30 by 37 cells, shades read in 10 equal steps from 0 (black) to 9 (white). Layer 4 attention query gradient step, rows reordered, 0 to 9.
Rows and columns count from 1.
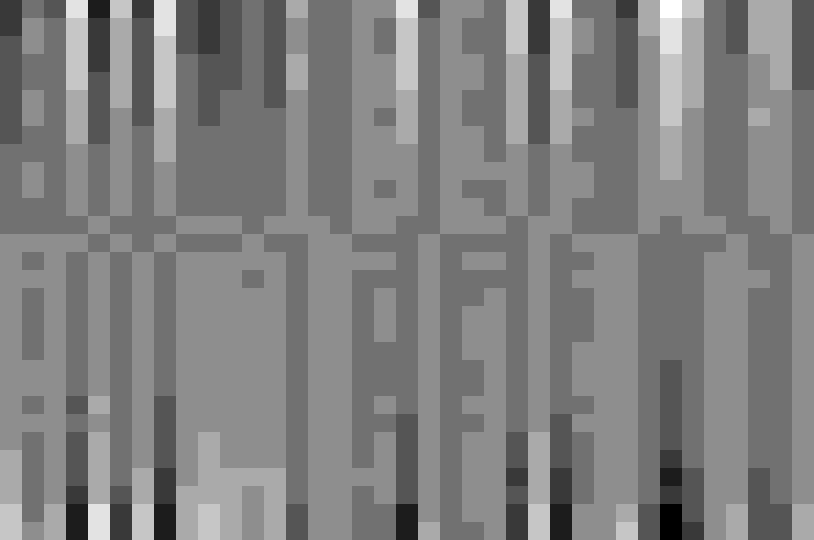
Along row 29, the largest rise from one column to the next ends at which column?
5
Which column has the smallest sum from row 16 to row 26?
31
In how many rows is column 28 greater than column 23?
2
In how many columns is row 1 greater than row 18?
14
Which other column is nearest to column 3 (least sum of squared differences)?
20
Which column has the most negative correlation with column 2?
22
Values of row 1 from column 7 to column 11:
2 8 3 2 3
